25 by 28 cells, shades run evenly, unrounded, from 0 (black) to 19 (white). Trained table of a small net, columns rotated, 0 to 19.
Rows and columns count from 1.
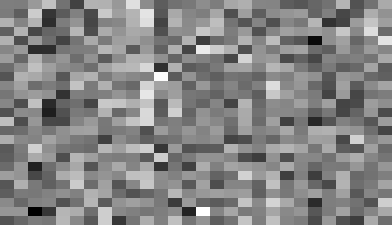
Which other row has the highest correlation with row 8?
17
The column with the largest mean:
11
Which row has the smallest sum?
13
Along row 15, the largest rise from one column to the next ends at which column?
12
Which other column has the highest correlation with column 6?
2
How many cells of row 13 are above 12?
4
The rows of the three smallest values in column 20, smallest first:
3, 16, 6
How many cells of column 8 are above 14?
4
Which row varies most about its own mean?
24
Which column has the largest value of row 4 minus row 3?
25
